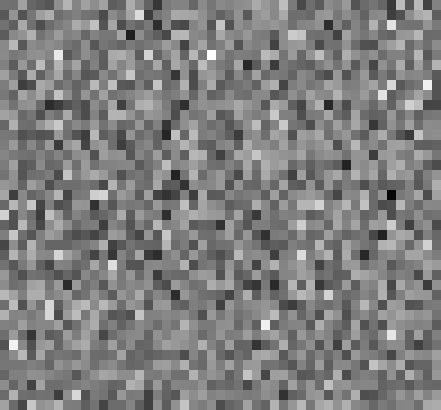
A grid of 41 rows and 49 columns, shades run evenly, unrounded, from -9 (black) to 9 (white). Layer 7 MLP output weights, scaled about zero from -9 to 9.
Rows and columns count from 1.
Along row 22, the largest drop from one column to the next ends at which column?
2
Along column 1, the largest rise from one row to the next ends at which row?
22
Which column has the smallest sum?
17
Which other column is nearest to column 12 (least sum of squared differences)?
41
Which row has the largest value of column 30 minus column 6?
33
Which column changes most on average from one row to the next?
7
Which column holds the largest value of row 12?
31
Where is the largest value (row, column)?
6, 24
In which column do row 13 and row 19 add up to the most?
32
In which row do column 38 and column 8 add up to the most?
18
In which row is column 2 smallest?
20
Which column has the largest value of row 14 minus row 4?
15
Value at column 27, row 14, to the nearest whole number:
-5
